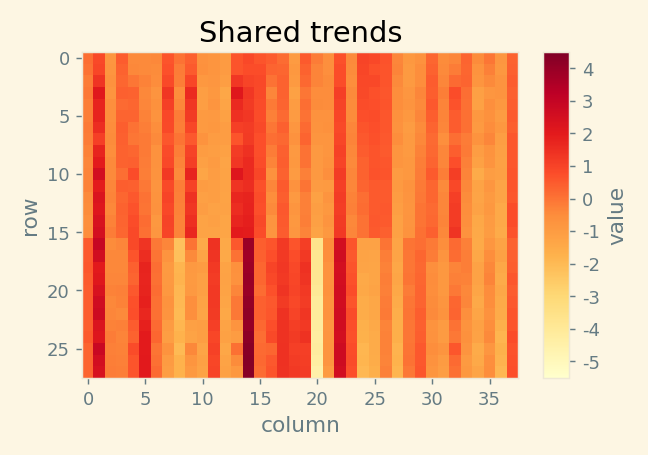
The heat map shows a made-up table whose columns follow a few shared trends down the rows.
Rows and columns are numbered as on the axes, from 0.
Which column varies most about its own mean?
20
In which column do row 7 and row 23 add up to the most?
14
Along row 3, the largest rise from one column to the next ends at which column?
13
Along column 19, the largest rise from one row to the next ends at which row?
16
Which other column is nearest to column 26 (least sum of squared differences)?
3
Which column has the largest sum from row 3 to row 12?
1
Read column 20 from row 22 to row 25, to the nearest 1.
-4 -4 -4 -4
